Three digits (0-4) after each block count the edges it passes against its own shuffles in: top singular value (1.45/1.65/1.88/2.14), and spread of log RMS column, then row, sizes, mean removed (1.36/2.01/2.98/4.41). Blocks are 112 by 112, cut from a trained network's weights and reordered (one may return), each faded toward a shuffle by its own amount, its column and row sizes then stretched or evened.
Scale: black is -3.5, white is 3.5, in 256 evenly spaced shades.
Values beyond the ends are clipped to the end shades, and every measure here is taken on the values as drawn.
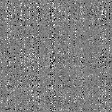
0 3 2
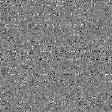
0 1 3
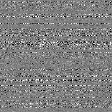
2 1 4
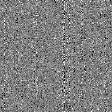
0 3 1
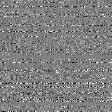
1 0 4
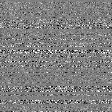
0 0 4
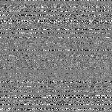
3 0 4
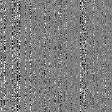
2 4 0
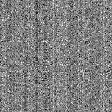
3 1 1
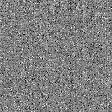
0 0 0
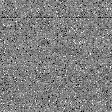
0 1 0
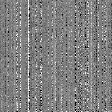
4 4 1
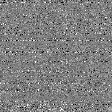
0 0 3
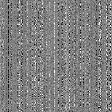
4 4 1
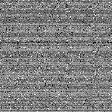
4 1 0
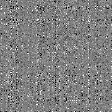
0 3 2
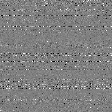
1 1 3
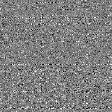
1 1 3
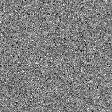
1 0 0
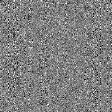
1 3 0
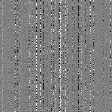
4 4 0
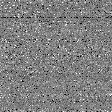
0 0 2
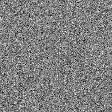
0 1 0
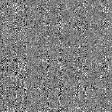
0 3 2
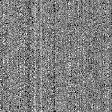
2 2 0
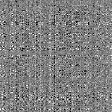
3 2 3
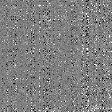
0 3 2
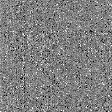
0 2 1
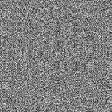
4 1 0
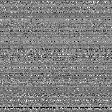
4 0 3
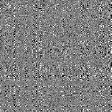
4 3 3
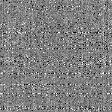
1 0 3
